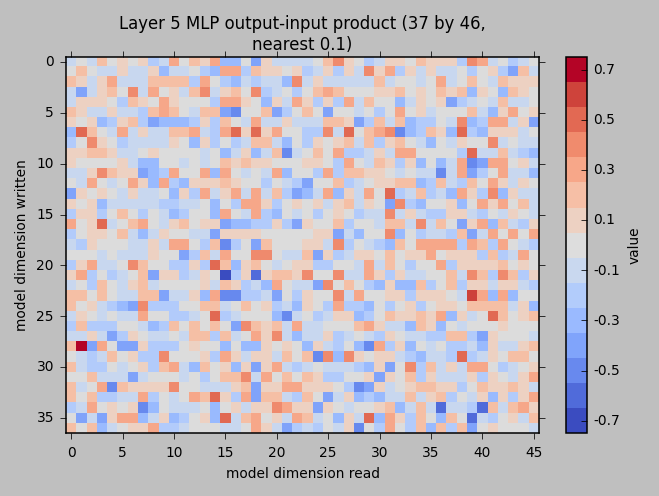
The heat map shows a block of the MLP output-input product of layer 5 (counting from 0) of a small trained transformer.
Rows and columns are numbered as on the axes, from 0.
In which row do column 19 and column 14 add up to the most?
33
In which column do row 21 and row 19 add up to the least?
11
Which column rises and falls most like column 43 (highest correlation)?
9
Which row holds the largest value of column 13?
3
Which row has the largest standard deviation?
7
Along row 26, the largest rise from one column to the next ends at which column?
17
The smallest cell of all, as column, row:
15, 21
